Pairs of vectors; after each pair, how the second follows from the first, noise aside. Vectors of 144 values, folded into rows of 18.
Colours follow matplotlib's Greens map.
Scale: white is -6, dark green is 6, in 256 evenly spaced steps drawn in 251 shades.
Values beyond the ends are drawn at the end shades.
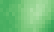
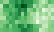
wrapped around, negated, scaled up.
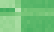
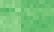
shrunk.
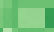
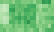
reversed, negated.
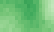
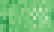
wrapped around, negated, partly zeroed.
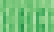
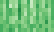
reversed, negated.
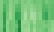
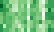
wrapped around, negated, scaled up.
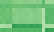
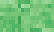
wrapped around, negated, shrunk.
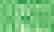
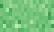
wrapped around, negated, partly zeroed.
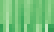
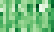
wrapped around, negated, scaled up.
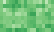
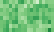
reversed, negated.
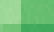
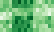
wrapped around, negated, scaled up.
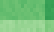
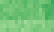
shrunk.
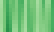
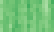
reversed, negated, shrunk.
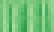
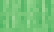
reversed, negated, shrunk.
